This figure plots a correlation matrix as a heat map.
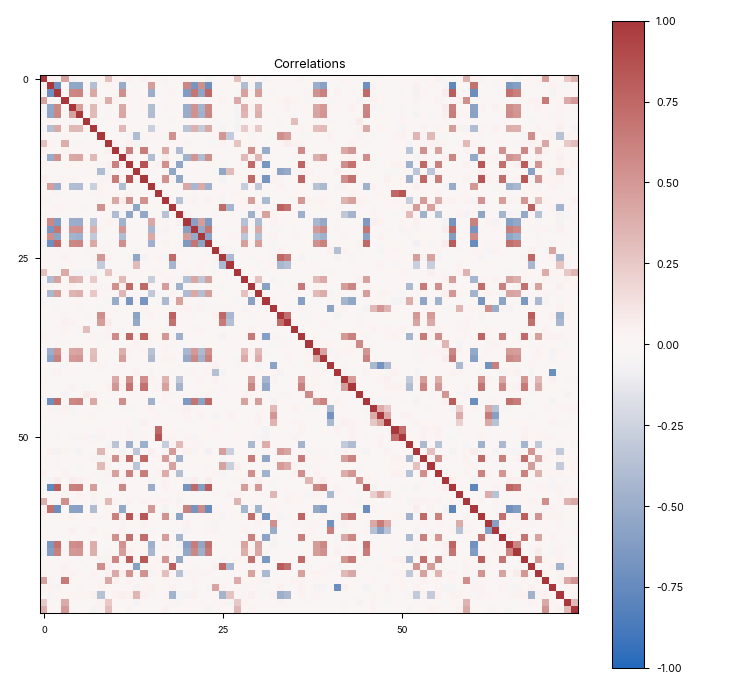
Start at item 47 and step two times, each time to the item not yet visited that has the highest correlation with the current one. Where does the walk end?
32
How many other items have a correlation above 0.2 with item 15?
4
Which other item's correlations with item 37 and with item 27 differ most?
44
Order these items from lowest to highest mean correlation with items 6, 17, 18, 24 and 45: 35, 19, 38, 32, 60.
60, 19, 32, 35, 38
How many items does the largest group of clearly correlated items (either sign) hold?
20
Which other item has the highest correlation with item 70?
3
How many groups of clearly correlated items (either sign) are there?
9
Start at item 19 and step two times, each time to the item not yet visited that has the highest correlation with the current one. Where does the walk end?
51
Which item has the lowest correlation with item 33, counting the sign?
13
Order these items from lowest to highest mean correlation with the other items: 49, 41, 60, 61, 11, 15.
60, 15, 41, 49, 11, 61
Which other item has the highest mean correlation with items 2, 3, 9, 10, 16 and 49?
50
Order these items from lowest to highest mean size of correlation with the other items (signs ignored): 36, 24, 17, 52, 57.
24, 52, 17, 36, 57
